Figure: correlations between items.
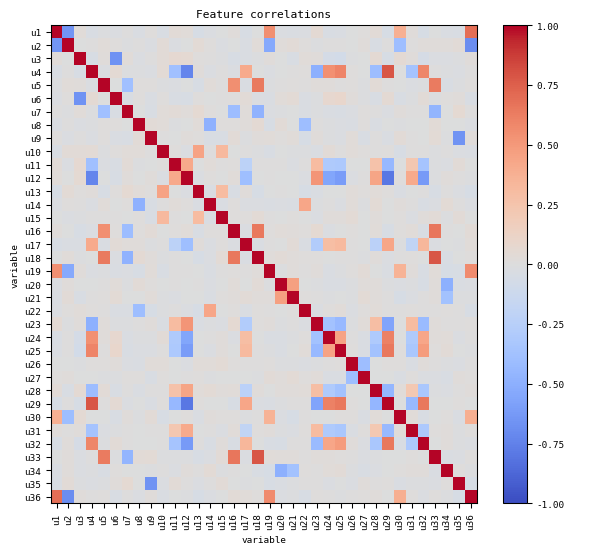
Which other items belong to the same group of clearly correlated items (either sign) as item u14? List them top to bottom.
u8, u22
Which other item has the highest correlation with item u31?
u12
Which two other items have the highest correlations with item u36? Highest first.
u1, u19
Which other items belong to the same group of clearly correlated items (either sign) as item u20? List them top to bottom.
u21, u34
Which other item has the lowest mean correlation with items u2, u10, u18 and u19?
u7
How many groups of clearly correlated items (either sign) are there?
9
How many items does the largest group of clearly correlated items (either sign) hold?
11
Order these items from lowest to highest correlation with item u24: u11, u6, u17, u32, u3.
u11, u3, u6, u17, u32
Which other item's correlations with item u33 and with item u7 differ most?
u18
